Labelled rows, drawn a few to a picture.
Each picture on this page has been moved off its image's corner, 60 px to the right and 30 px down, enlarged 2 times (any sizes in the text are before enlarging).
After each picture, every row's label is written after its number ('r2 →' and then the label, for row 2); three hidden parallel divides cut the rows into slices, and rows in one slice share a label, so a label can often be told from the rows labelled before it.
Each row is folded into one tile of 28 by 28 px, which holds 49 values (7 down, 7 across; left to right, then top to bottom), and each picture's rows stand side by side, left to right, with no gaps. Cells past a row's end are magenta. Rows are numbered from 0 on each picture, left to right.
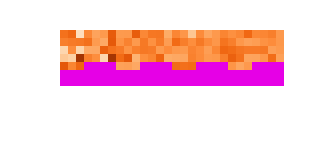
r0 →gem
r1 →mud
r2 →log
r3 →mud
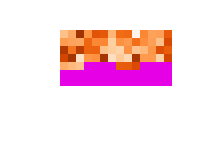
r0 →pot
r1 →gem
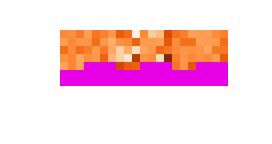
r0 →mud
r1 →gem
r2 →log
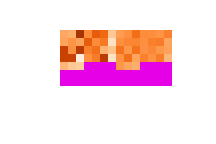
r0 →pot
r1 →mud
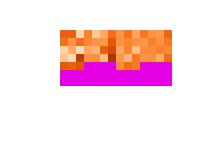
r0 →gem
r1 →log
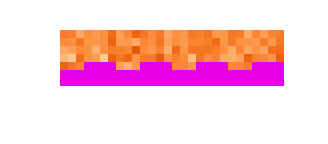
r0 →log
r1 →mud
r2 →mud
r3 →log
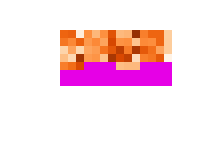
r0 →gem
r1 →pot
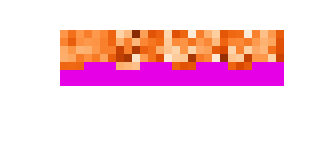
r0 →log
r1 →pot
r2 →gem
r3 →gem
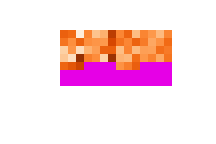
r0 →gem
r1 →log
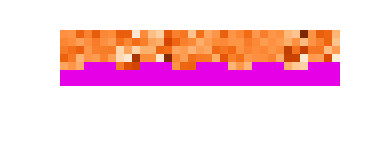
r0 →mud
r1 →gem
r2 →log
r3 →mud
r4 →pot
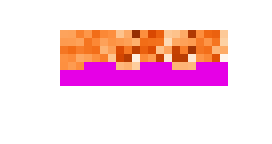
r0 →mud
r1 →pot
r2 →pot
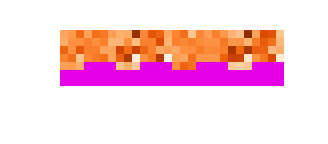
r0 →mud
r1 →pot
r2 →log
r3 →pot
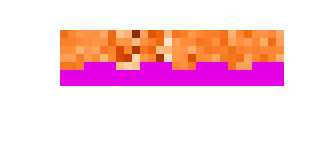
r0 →log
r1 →pot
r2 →log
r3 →mud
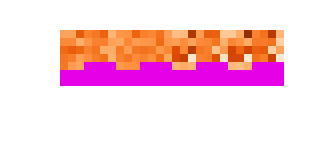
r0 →mud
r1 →mud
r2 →pot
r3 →pot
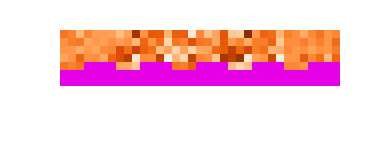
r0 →log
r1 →pot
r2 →gem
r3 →pot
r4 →log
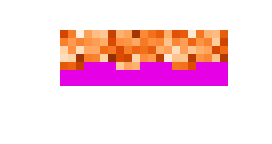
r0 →gem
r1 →pot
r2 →gem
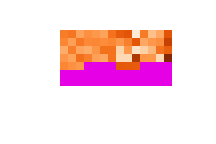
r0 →log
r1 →gem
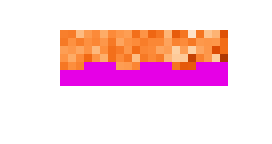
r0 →log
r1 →mud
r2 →gem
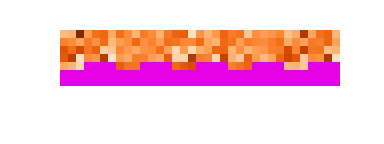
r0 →pot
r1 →log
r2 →gem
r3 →log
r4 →pot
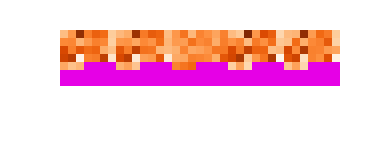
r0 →pot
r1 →pot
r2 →log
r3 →pot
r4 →pot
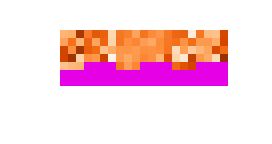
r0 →pot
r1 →log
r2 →gem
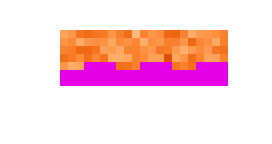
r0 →mud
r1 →log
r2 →log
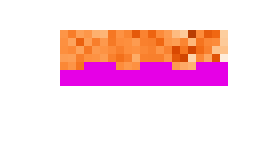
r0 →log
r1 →mud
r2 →pot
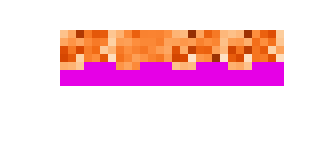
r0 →pot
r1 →mud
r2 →pot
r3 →pot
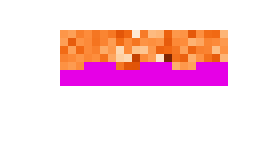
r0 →mud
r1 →gem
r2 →mud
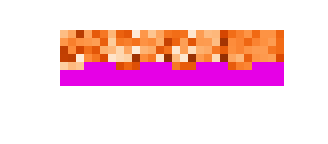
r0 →pot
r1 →gem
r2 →gem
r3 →log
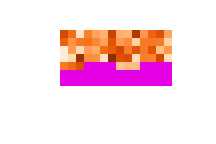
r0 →gem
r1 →pot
